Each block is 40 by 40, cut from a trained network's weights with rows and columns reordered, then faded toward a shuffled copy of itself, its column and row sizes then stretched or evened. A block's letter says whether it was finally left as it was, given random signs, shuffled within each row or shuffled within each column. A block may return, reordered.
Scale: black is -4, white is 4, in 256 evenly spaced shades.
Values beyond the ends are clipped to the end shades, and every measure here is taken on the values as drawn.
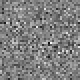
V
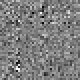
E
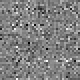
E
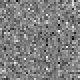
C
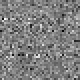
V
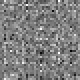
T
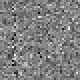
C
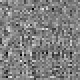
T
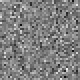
C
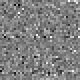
V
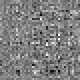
T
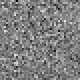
C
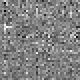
E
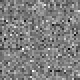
V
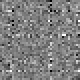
T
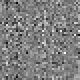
E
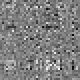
T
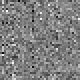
C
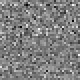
V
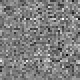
E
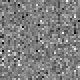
C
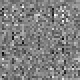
E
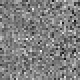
C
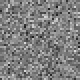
C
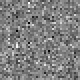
C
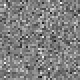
C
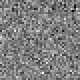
V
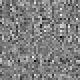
T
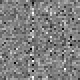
C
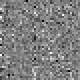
C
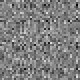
T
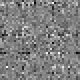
E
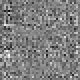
T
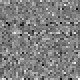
V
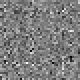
E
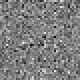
E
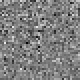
E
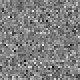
V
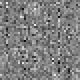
C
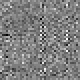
T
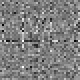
T
